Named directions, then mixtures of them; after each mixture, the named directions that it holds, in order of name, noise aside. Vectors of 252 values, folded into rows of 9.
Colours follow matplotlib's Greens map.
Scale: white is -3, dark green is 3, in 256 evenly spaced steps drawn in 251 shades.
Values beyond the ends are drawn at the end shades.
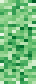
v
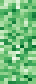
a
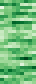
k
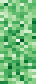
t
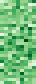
v.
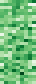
k, v.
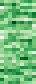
a, k.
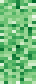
a, v.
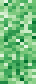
t.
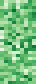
a.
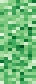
v.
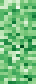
a.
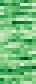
k.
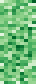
v.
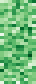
v.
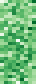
t, v.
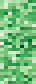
a, v.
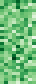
a, v.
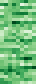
k, t.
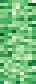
k, v.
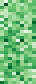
t.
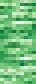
k.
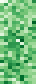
t, v.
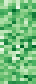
a.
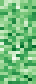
a.
